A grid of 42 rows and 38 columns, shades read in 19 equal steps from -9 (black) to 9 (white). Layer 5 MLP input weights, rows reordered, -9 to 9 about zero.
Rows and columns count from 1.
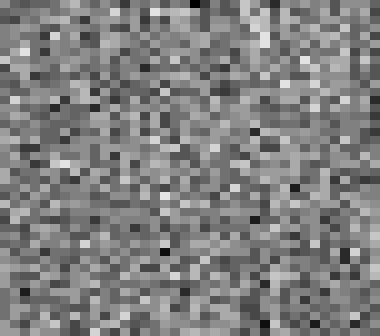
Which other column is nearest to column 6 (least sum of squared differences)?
30
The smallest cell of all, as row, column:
1, 20
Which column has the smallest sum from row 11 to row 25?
38
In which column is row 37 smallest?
3
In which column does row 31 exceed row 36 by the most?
17
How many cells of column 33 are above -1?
22
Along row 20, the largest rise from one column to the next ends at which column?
13
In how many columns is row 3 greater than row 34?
20
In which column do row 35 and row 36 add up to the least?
31
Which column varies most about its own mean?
27
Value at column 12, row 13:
-5
